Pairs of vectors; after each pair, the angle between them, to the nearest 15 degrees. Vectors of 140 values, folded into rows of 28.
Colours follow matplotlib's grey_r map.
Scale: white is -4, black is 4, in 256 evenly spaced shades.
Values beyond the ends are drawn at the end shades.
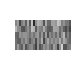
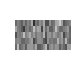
75 degrees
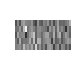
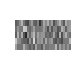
60 degrees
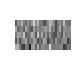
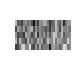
165 degrees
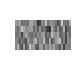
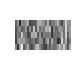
135 degrees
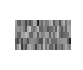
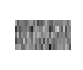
75 degrees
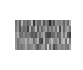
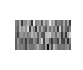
165 degrees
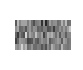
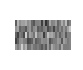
15 degrees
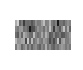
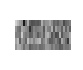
60 degrees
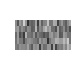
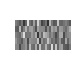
135 degrees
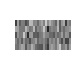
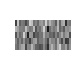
15 degrees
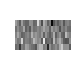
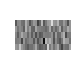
150 degrees
